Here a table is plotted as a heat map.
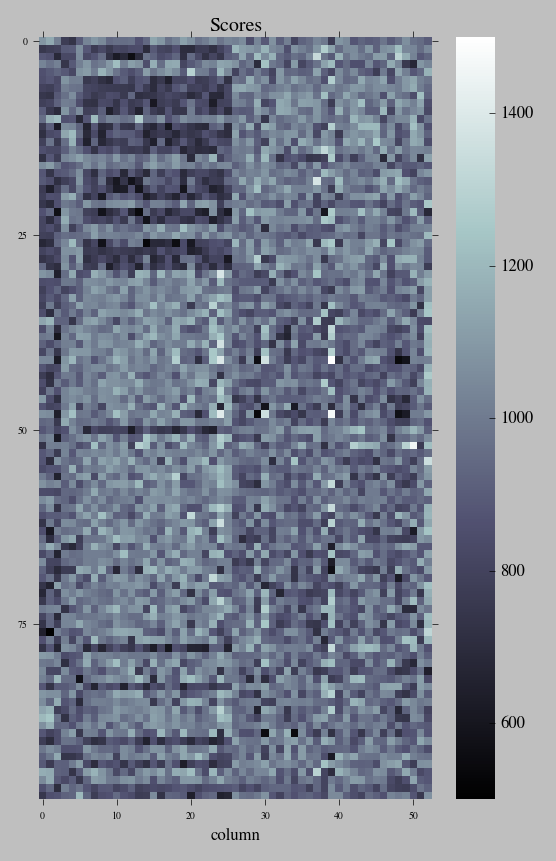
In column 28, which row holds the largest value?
22
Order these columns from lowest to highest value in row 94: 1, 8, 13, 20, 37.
13, 8, 1, 20, 37
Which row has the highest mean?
52
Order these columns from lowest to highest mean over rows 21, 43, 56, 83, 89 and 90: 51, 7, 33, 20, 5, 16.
7, 20, 5, 16, 51, 33
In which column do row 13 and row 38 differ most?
15
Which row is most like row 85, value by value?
82
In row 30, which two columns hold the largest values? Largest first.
24, 37
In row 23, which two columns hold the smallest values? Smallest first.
14, 23
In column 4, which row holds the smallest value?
65
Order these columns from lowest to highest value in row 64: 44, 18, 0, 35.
44, 35, 0, 18
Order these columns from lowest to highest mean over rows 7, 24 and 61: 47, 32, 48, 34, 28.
28, 34, 47, 48, 32
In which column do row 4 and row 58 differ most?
20
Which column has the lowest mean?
2
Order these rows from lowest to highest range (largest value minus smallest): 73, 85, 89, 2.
85, 73, 89, 2
